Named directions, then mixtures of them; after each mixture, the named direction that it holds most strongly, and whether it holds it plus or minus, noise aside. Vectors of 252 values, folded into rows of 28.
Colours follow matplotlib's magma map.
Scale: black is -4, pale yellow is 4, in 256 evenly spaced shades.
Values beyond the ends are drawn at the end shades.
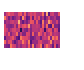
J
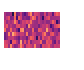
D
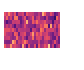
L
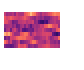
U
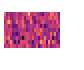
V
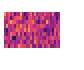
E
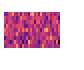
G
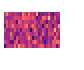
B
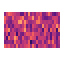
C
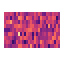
L, minus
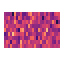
D, plus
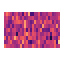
G, minus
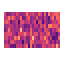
J, minus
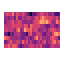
U, minus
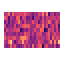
J, plus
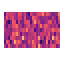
V, minus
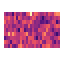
D, plus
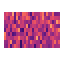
D, minus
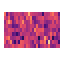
V, plus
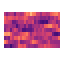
U, plus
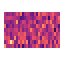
B, minus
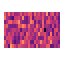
J, plus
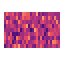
B, plus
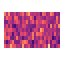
L, plus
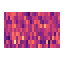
V, minus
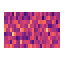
D, plus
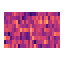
U, minus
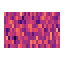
C, minus
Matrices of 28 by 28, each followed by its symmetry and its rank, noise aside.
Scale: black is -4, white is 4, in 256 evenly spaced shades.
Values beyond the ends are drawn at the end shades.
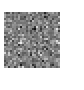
antisymmetric, rank eight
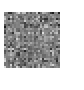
antisymmetric, rank six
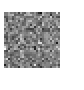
antisymmetric, rank six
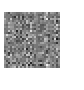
no symmetry, rank six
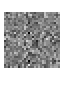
no symmetry, rank eight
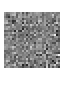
symmetric, rank six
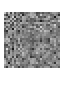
symmetric, rank four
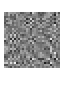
antisymmetric, rank four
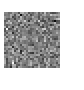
antisymmetric, rank eight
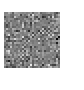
antisymmetric, rank eight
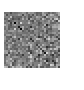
symmetric, rank eight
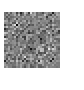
symmetric, rank six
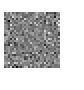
antisymmetric, rank six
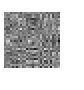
no symmetry, rank four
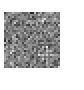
symmetric, rank eight
